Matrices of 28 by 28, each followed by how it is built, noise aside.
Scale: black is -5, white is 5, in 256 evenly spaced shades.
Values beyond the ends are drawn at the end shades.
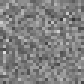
noise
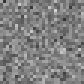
noise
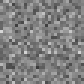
repeating columns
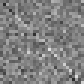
diagonal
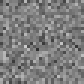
repeating columns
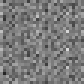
repeating rows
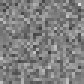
noise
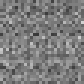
repeating columns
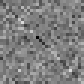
diagonal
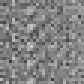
repeating rows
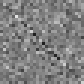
diagonal
